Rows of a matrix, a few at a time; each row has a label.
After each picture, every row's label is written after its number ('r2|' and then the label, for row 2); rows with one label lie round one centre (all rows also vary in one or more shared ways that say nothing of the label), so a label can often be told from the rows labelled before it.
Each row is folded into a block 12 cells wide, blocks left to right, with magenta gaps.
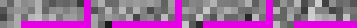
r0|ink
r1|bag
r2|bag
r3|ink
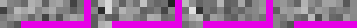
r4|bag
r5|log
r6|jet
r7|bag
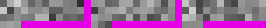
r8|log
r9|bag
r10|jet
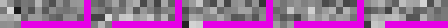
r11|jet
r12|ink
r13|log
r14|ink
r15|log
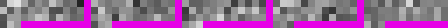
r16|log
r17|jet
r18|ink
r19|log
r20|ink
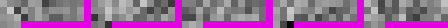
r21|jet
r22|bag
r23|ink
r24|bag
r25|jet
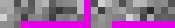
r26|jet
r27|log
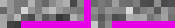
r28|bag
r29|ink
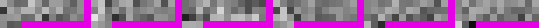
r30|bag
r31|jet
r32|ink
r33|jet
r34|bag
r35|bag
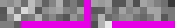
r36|bag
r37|log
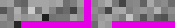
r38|bag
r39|log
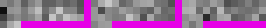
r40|ink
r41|log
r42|jet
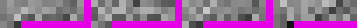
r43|bag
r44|bag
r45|bag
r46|bag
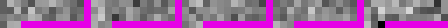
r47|log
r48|jet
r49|log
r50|ink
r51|bag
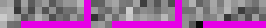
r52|jet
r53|ink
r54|bag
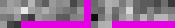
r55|bag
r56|ink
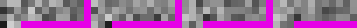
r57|log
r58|bag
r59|jet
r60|jet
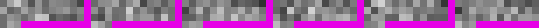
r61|log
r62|ink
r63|ink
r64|ink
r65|log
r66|ink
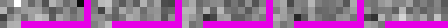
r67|log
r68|log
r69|jet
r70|jet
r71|ink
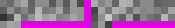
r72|ink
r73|bag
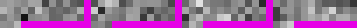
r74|jet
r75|log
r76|log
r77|ink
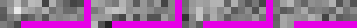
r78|bag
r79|bag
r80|bag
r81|log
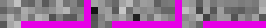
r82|log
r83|bag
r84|jet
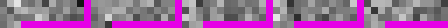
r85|log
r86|bag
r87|jet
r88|jet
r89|log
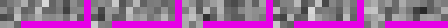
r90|ink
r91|ink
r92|jet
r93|ink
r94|jet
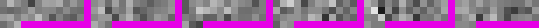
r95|log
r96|jet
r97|bag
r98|log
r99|jet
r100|jet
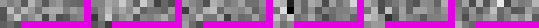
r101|bag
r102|bag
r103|bag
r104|jet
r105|jet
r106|ink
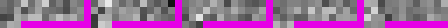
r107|ink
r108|log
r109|bag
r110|ink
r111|jet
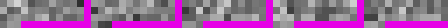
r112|log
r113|bag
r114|ink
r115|jet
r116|ink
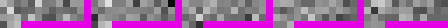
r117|jet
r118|log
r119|bag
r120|log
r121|log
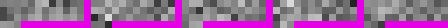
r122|ink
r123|bag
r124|log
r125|log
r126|bag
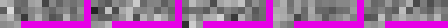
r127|jet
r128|ink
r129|log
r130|jet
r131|ink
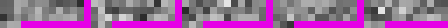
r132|ink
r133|jet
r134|ink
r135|bag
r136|ink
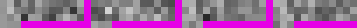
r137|jet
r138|ink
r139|jet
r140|jet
